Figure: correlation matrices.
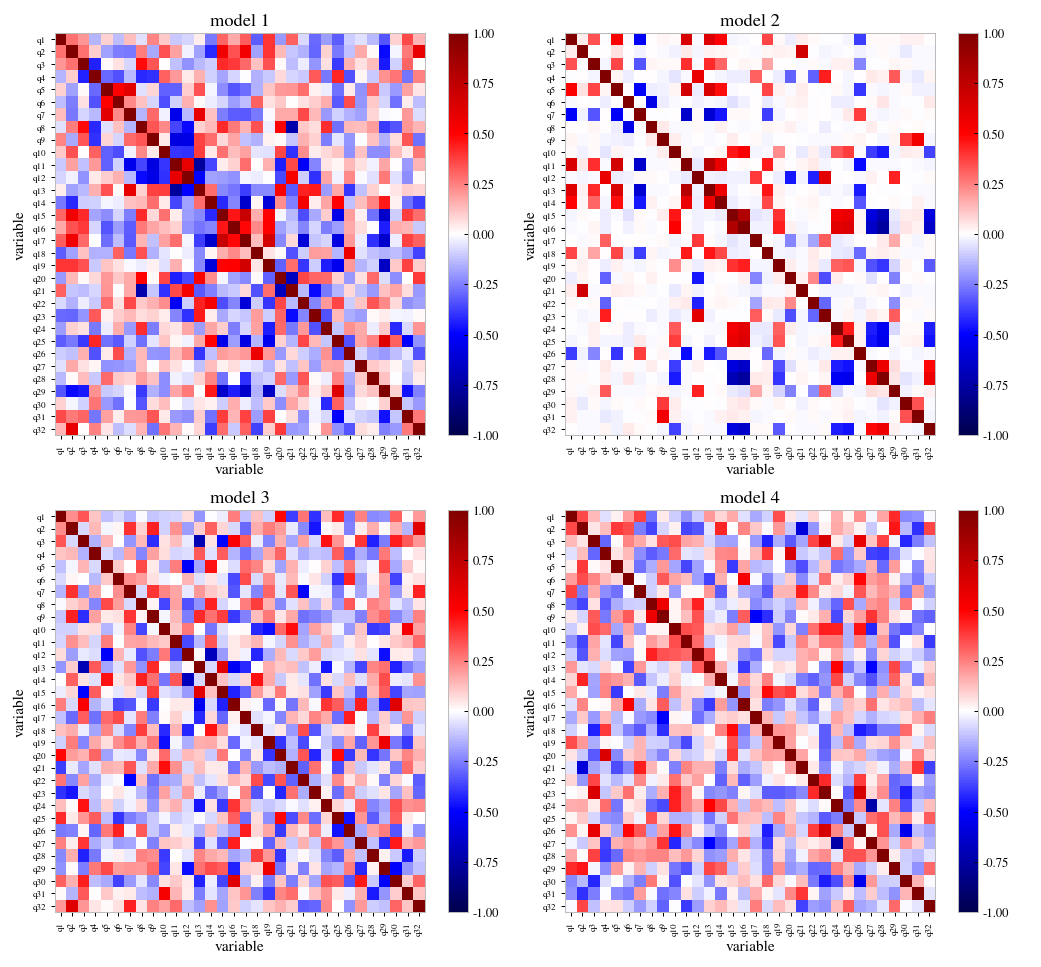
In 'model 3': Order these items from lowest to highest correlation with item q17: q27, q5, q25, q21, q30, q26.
q25, q30, q27, q21, q5, q26
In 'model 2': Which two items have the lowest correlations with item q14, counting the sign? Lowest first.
q7, q26
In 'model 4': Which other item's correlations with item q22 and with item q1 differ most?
q29
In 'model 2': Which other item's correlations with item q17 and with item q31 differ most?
q9
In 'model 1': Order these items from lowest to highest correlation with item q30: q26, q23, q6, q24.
q24, q6, q26, q23
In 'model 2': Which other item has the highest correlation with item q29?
q12
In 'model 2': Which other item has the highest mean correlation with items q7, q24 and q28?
q26
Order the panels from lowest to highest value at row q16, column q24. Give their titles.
model 1, model 4, model 3, model 2
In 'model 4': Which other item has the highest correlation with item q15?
q18
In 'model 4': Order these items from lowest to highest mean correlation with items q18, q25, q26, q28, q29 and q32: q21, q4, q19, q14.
q21, q4, q14, q19
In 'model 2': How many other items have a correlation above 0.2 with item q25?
5
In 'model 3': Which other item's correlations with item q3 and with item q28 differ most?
q13
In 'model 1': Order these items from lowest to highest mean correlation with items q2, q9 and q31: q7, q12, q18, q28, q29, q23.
q29, q12, q18, q23, q28, q7
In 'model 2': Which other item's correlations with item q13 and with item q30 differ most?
q11
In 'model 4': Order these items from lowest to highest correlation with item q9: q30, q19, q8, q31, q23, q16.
q31, q19, q30, q23, q16, q8
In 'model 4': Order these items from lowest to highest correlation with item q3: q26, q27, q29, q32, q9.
q32, q29, q27, q9, q26
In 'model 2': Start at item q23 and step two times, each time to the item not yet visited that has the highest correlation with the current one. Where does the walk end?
q4
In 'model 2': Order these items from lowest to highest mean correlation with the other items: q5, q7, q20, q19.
q7, q20, q19, q5
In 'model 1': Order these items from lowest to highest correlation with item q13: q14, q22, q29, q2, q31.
q2, q29, q31, q14, q22
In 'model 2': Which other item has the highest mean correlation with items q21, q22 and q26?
q2
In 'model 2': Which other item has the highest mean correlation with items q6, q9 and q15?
q16
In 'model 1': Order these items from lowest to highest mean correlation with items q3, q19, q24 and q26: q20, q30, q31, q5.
q30, q20, q5, q31
